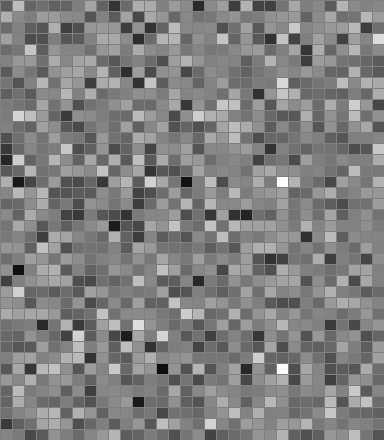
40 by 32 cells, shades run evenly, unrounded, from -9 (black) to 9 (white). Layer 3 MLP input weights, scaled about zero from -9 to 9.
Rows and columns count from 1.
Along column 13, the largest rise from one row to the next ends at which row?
17
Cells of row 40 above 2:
3
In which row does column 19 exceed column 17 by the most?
1
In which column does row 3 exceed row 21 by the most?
10
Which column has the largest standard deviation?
12
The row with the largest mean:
29
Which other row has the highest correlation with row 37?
18
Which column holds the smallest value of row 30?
4
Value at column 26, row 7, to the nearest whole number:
2
